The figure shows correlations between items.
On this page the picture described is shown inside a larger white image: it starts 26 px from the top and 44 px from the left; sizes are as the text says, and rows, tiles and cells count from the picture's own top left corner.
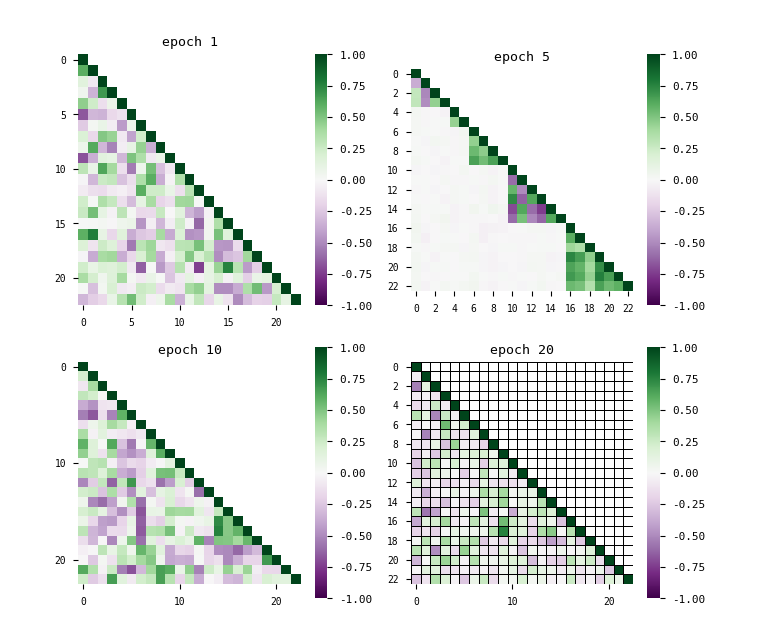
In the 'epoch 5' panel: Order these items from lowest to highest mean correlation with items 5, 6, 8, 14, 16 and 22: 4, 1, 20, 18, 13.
13, 1, 4, 18, 20
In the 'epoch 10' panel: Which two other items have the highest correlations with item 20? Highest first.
19, 7
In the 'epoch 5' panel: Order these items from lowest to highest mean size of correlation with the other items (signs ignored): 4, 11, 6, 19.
4, 6, 11, 19
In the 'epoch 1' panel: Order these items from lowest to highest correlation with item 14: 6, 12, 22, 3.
12, 6, 3, 22
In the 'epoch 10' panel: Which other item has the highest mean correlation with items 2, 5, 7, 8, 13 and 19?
20
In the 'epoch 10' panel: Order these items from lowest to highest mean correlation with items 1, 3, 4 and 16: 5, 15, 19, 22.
5, 19, 15, 22
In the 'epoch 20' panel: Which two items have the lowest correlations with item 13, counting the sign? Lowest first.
1, 18
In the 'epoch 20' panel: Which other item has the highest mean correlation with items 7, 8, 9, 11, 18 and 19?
17
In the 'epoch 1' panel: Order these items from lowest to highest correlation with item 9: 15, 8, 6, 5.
15, 8, 6, 5
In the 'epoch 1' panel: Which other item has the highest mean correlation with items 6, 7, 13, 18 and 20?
11
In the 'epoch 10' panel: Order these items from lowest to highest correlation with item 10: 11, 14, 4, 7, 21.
4, 14, 7, 21, 11
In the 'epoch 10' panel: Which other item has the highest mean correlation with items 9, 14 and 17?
16
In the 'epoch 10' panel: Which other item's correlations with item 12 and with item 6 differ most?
18
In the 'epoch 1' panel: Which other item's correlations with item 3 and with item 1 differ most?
8
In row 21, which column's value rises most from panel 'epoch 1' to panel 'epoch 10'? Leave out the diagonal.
15
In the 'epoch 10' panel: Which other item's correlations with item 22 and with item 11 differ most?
15
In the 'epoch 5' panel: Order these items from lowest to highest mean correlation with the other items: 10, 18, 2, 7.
10, 2, 7, 18
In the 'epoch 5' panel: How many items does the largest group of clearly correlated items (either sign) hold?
7
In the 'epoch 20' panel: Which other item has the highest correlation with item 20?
3
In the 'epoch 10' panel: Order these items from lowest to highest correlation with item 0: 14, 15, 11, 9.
14, 15, 11, 9
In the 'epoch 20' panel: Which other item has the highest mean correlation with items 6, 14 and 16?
9
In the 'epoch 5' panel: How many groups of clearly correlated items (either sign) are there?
5
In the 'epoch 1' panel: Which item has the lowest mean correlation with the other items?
5
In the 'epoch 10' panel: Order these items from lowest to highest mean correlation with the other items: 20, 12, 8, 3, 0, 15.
12, 20, 3, 15, 0, 8
